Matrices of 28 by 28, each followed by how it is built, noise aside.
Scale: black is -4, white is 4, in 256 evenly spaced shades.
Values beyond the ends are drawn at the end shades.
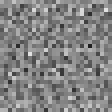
repeating columns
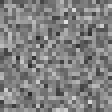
noise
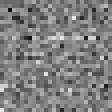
uneven rows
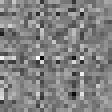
low rank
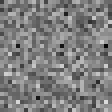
repeating columns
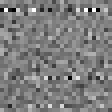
uneven rows
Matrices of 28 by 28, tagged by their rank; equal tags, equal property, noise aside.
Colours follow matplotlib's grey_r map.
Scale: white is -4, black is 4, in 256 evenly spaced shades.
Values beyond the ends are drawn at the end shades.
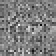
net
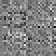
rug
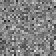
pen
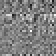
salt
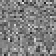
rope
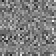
pen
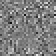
pen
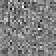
rope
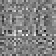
rug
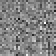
net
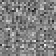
net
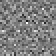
rope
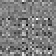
salt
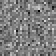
net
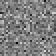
rope
